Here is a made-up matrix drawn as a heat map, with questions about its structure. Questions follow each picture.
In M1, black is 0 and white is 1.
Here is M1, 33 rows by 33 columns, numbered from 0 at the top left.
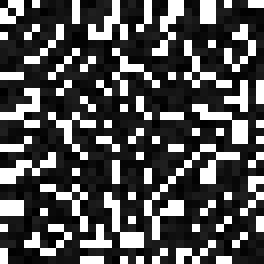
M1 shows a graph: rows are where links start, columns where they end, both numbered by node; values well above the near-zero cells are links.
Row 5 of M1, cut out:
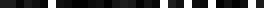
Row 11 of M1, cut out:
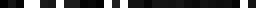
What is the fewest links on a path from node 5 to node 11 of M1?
3
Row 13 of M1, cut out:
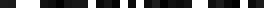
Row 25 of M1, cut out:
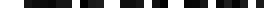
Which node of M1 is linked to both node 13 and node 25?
node 2
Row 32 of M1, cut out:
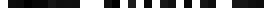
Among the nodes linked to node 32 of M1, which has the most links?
node 0
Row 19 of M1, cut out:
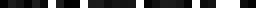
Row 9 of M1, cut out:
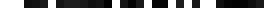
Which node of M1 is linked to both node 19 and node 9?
node 6
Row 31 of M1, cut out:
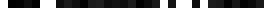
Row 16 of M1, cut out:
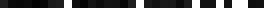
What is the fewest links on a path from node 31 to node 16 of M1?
4
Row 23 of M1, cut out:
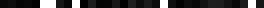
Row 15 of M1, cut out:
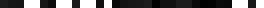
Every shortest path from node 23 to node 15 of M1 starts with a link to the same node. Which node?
node 20
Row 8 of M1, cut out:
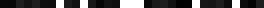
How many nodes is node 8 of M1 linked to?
7
